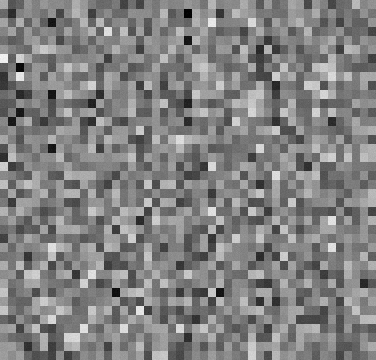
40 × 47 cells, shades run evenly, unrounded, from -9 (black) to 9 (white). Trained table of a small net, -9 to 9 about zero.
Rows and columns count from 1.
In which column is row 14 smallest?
2
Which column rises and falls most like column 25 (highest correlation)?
26
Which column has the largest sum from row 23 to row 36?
12
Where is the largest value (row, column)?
7, 1
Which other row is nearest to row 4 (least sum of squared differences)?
16
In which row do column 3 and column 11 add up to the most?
3
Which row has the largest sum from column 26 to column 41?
13
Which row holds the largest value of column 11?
37
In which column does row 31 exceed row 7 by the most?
33
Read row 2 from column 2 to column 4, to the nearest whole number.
-6 0 1
